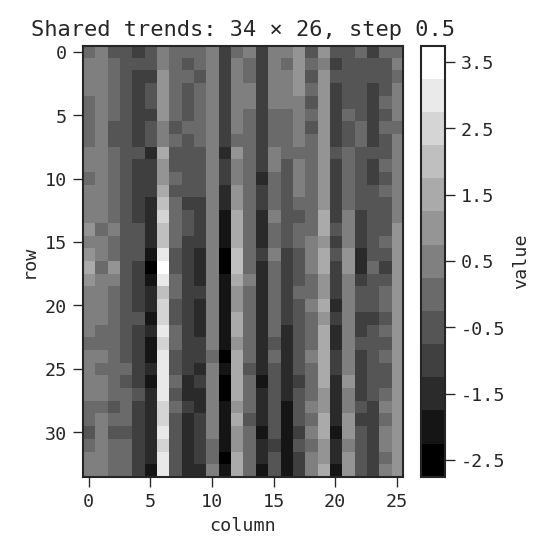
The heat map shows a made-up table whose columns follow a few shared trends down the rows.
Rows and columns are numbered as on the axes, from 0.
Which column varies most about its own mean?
6
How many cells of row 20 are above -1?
18
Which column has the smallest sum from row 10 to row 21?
11
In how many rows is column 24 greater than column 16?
20
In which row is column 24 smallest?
17
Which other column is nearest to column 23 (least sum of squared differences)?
4
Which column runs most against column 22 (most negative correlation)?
12
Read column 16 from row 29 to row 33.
-2 -2 -2 -2 -2
